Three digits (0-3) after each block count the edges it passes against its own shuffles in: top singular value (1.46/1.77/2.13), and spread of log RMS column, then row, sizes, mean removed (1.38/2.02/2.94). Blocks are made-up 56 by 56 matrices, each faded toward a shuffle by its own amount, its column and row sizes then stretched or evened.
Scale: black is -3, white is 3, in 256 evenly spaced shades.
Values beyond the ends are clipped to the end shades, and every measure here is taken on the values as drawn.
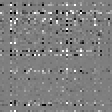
2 2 3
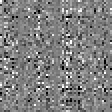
2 3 2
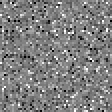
0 0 1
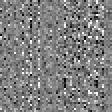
2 3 0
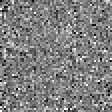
0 1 0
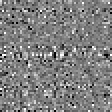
2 1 2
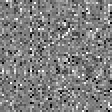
2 2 0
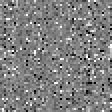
0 2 1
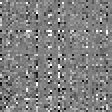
1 3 2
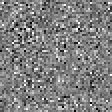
2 1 1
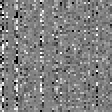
2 3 0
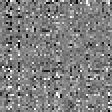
1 2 2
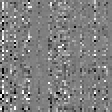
3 3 1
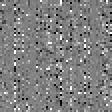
1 3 0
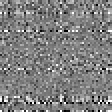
3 1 3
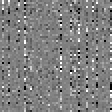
0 3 1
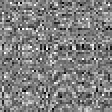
3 0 2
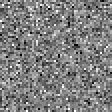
0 0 0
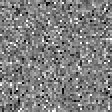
0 1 0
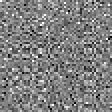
3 0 0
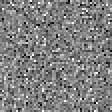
0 0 0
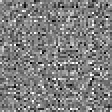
2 1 2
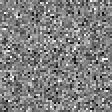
0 1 0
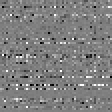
0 1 3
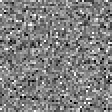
1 0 0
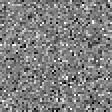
0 0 1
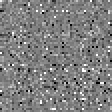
0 1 2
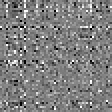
3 2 2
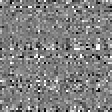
1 2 3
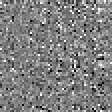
1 2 1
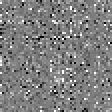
1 2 2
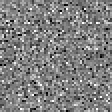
0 0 1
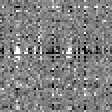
3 2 2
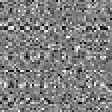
3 0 2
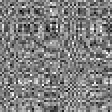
3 0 1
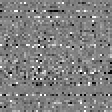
1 1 3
